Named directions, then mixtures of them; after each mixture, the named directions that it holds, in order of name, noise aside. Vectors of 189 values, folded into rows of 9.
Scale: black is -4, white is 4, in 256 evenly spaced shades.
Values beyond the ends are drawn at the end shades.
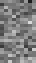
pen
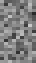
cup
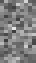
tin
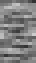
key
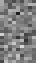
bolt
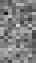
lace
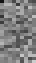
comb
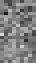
bolt, lace.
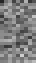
comb, pen.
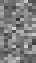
tin.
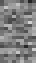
key, pen.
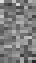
comb.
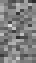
bolt, key, tin.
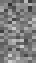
bolt, pen, tin.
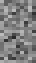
cup.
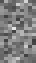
tin.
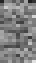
comb, key, pen.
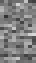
key, tin.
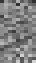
comb.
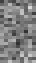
comb, cup.
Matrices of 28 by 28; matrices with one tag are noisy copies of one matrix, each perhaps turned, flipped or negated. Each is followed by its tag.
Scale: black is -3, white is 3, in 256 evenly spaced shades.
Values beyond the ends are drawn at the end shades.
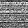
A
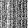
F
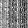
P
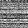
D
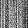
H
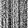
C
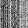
P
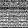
F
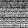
P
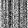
C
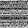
C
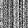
D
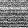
F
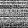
H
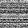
D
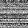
D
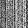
A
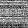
H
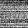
H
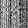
P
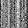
C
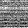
F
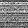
A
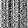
C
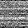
C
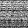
P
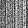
A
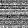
D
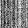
F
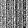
A
